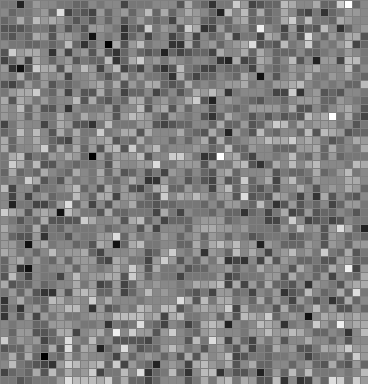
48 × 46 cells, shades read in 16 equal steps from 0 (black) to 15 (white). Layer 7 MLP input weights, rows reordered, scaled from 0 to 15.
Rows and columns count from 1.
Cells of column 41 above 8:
11
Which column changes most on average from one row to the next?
29
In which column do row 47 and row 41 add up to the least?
24
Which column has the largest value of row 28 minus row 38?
37
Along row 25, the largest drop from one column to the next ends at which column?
32
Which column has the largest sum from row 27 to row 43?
28
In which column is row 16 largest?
35
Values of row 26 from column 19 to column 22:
6 5 6 6
